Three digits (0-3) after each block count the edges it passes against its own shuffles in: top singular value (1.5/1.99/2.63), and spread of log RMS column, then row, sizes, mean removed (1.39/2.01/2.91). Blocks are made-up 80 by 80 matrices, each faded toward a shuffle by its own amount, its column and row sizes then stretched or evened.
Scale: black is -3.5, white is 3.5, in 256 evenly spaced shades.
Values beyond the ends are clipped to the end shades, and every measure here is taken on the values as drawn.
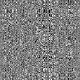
2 3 0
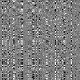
3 3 1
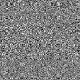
2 0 2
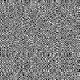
3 1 0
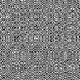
3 1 2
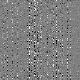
2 3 1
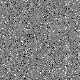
0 1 0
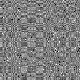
3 0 0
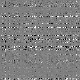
1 2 3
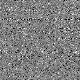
1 0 2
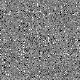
0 2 1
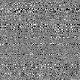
1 1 3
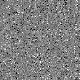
1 1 0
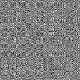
3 2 0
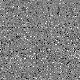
1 0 2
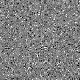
1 0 0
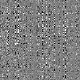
1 3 2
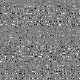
1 0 3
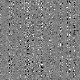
1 3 1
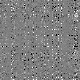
1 3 2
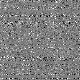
0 0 3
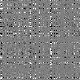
2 3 3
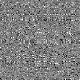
2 1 2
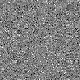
2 0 0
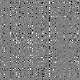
2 3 2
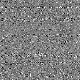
1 1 2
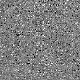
1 1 1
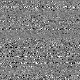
0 0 3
